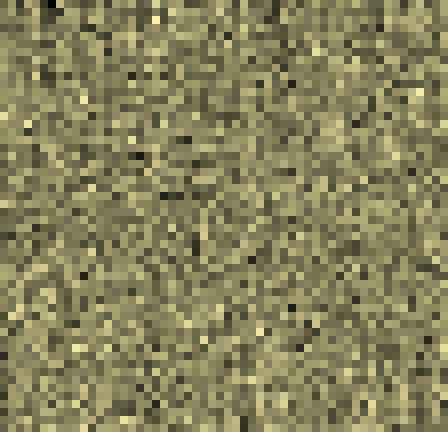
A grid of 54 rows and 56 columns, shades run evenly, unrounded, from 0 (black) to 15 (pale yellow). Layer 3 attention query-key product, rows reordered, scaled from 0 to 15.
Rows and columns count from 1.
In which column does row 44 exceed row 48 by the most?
56
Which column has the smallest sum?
1
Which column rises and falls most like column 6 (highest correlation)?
7
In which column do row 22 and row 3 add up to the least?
18
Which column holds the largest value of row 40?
2
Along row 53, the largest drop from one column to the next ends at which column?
31
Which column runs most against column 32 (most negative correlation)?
39
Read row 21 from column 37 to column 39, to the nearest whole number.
9 9 7
